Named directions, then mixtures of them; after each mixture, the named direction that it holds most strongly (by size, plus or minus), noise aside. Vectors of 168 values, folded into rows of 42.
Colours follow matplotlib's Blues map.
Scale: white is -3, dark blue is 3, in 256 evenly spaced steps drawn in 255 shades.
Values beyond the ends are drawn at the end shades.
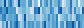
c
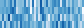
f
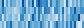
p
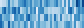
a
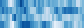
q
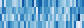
p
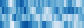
q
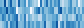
c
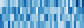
a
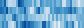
q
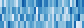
a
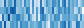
f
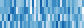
f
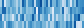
p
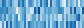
c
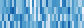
f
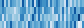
p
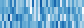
f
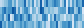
f
